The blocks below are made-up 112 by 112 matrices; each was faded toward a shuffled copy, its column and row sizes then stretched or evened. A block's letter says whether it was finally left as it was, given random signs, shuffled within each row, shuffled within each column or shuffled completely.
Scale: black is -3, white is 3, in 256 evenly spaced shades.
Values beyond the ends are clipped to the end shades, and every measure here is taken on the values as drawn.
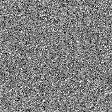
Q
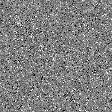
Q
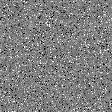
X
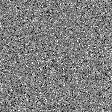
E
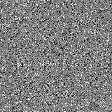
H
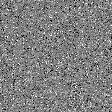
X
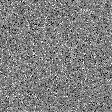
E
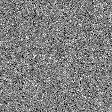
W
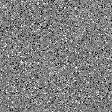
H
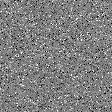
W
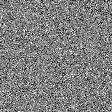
W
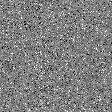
X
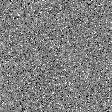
E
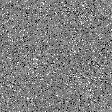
H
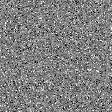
H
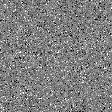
H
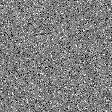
X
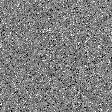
X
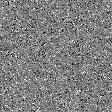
W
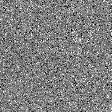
Q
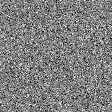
W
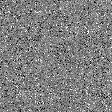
H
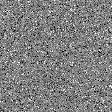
H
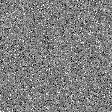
X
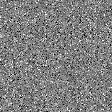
H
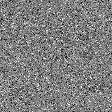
Q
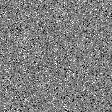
X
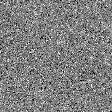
X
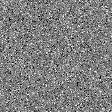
X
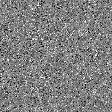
H
